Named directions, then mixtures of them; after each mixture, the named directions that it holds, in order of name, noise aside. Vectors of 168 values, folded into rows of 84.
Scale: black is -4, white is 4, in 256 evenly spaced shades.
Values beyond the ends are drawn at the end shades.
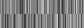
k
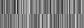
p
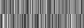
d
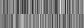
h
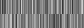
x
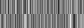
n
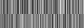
h.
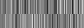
h, n, x.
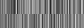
p.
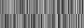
k.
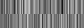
p.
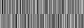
k, x.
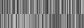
h, p, x.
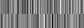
d, h, n.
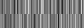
k, p.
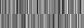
k, n, x.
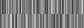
x.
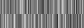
k.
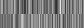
h.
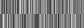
d, p.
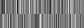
d, p.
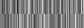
h, k, p.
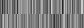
p, x.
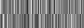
d.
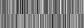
h, k, x.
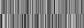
d.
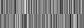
h, n, p.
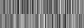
d, h.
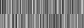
x.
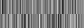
d, k, x.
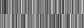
x.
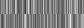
n.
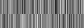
d, h.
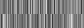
d, n.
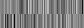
k, x.
